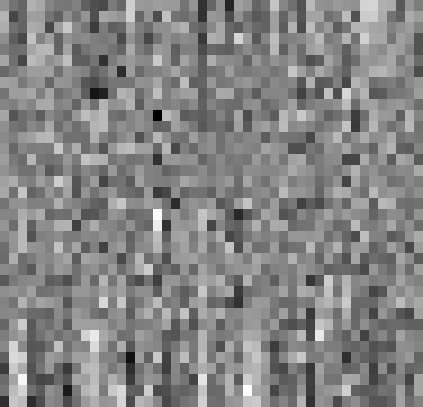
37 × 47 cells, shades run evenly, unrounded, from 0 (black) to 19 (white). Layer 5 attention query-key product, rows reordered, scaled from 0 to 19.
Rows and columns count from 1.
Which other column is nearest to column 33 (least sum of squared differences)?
46
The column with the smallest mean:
35
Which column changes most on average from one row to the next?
18
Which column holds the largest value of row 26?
37
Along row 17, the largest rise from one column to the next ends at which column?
40
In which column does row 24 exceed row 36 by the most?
8
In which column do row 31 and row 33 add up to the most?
11
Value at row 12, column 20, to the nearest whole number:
12
